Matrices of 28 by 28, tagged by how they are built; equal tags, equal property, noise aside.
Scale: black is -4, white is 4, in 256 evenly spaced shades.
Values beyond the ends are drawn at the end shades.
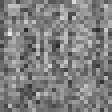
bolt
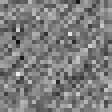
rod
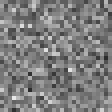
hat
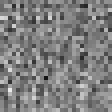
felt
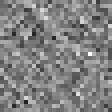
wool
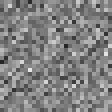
rod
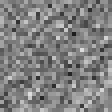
rod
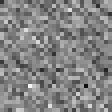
wool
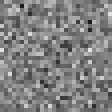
hat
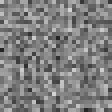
bolt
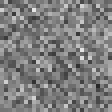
wool
